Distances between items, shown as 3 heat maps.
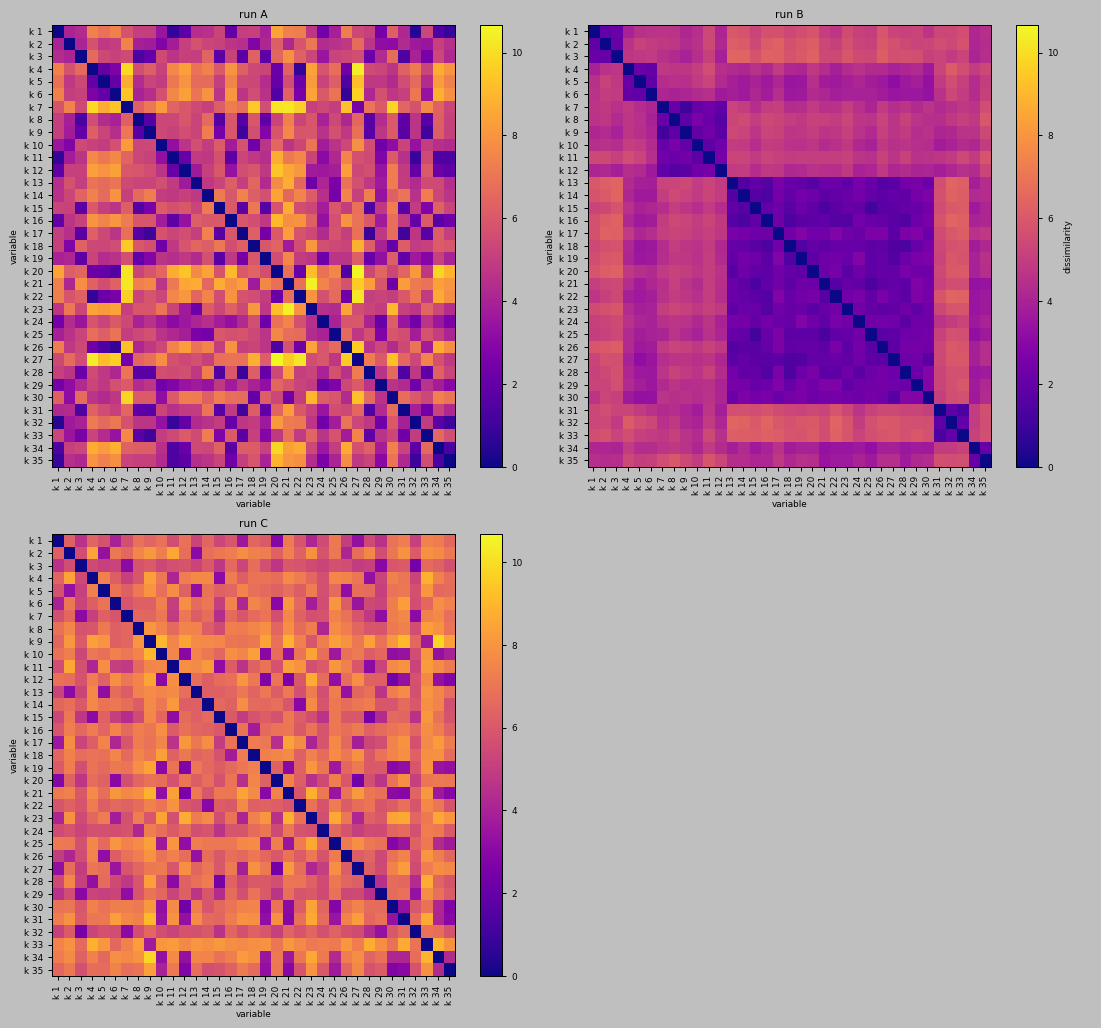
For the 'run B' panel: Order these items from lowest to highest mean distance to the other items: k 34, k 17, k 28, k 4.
k 28, k 17, k 34, k 4
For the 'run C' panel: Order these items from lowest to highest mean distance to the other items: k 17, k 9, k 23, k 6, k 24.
k 24, k 6, k 17, k 23, k 9
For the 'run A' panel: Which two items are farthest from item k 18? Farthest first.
k 7, k 27
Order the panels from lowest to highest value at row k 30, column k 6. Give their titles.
run B, run A, run C
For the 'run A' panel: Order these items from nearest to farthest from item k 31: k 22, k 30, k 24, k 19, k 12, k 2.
k 19, k 24, k 2, k 12, k 22, k 30
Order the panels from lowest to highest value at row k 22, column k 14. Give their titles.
run B, run C, run A
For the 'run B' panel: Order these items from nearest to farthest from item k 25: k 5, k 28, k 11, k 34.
k 28, k 34, k 5, k 11
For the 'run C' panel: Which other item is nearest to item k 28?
k 15
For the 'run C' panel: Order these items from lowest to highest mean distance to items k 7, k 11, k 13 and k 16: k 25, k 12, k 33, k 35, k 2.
k 2, k 35, k 12, k 25, k 33
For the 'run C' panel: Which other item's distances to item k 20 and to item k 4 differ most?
k 27
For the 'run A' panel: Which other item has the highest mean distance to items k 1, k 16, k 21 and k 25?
k 20
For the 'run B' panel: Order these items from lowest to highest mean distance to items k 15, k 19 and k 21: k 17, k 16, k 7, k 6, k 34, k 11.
k 16, k 17, k 34, k 6, k 7, k 11
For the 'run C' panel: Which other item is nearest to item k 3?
k 32
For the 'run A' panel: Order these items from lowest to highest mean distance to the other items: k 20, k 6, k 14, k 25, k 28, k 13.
k 28, k 25, k 13, k 6, k 14, k 20
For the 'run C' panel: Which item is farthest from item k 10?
k 9
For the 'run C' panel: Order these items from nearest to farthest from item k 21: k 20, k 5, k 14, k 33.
k 14, k 5, k 20, k 33
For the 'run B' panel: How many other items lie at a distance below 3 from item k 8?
5
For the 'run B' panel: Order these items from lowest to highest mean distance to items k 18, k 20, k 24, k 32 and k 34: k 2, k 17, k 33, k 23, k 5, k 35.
k 23, k 17, k 35, k 5, k 33, k 2
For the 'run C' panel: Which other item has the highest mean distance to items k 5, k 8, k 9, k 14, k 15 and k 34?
k 33
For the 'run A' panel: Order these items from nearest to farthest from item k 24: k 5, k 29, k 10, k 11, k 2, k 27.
k 29, k 11, k 10, k 2, k 5, k 27
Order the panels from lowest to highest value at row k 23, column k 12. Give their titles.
run A, run B, run C
